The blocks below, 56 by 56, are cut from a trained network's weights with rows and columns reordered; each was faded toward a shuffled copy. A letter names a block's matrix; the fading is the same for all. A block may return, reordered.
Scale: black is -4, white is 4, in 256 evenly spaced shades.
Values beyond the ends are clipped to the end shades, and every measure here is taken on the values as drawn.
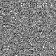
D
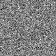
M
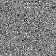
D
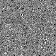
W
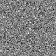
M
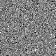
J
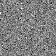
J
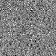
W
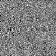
D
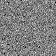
J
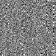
D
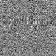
D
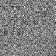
D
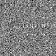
D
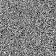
W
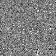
J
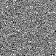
W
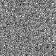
J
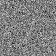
M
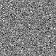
J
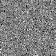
J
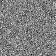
M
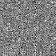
D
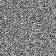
J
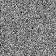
M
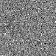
W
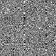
D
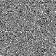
W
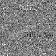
W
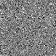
W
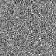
D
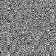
D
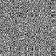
D
